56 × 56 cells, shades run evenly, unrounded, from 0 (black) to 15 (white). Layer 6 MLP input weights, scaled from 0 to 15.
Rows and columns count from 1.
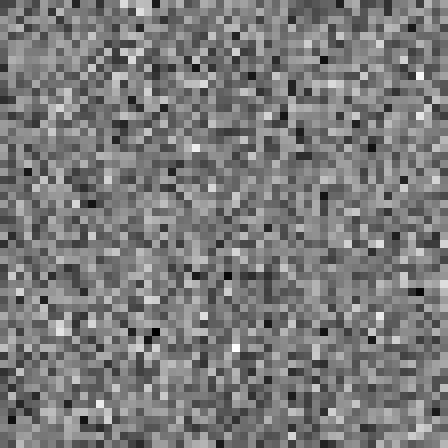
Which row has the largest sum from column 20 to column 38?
32
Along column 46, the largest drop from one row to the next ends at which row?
11
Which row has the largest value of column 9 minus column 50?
12
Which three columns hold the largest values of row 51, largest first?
13, 45, 53
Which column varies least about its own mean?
28
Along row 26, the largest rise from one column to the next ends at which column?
10
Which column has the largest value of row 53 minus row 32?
47
